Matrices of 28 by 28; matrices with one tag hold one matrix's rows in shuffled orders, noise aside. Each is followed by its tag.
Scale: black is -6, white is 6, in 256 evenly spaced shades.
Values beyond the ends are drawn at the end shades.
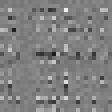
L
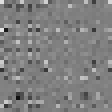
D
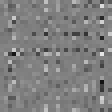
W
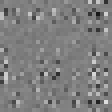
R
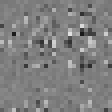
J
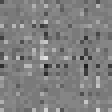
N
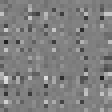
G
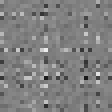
N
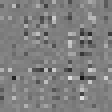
J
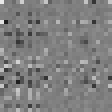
D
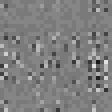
R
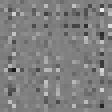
W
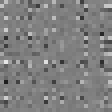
G
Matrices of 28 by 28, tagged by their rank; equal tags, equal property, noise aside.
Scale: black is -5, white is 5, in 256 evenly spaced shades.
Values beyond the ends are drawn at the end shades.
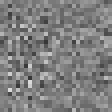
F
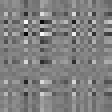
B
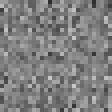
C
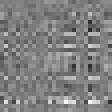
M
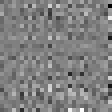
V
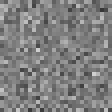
F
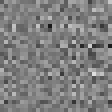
C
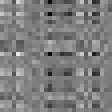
B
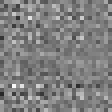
V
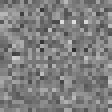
F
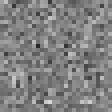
F
